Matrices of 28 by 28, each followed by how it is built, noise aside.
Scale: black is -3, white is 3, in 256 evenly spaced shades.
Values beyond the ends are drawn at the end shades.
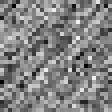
Hankel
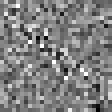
banded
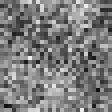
smooth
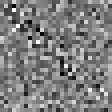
banded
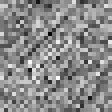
Hankel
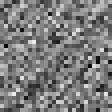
Hankel
